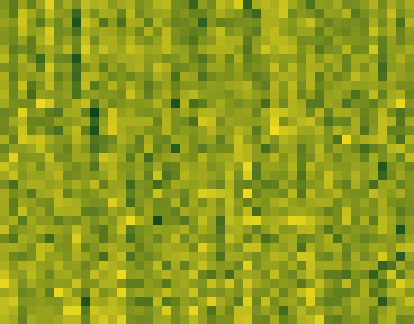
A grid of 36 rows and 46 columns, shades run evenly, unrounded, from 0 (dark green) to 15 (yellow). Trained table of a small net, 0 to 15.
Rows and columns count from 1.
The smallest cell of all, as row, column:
13, 11
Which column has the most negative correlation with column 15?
9
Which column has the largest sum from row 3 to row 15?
31
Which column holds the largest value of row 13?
3
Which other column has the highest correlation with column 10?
6
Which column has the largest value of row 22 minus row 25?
18
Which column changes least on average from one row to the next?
40
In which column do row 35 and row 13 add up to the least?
10
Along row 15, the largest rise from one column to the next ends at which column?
12
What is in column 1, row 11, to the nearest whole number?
11
